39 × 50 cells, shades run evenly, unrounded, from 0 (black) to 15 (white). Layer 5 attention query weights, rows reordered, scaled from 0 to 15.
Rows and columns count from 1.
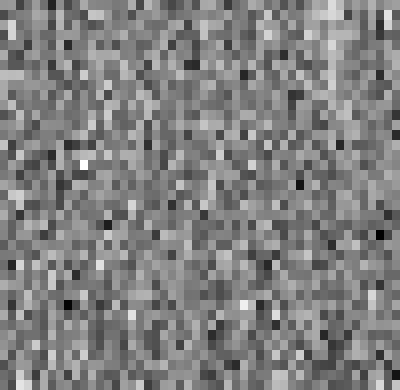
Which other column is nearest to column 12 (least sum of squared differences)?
43
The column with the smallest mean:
48
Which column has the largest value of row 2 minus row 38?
49
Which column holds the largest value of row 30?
47
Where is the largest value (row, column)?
17, 11
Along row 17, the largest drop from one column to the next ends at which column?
12
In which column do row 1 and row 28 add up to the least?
10
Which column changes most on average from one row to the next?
35
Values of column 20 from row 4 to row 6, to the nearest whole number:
7 8 10
